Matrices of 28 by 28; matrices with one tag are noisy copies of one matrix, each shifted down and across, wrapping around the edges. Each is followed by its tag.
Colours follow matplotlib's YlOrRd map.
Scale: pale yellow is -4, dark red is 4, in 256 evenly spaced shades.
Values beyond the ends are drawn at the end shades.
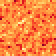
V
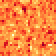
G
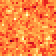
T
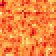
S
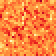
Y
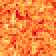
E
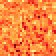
Y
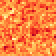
V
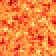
E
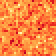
V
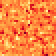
Y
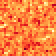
V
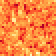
E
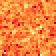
V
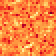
V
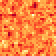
S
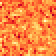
Y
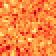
E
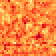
S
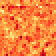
S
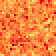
V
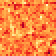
S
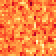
G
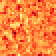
G
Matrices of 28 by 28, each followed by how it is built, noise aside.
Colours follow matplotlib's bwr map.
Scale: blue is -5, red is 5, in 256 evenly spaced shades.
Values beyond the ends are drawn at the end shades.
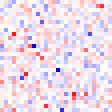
sparse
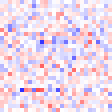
uneven rows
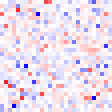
sparse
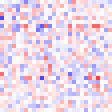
low rank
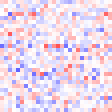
uneven rows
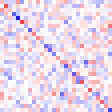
diagonal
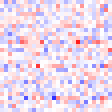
uneven rows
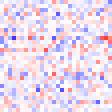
uneven rows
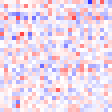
uneven rows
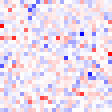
sparse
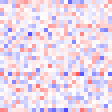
uneven rows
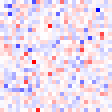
sparse
